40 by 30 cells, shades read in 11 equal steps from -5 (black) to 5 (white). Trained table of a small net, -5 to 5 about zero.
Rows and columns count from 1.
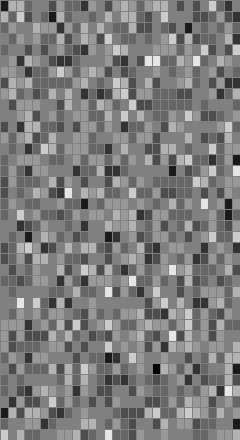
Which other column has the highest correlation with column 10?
14
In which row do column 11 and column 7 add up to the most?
34
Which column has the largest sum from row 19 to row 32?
24
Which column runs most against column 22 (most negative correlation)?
13
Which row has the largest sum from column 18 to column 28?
6
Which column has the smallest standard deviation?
12
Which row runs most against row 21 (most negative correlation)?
35
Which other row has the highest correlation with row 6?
38
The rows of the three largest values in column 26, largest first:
19, 5, 17
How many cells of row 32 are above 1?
4
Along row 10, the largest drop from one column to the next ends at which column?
18
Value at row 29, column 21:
-3
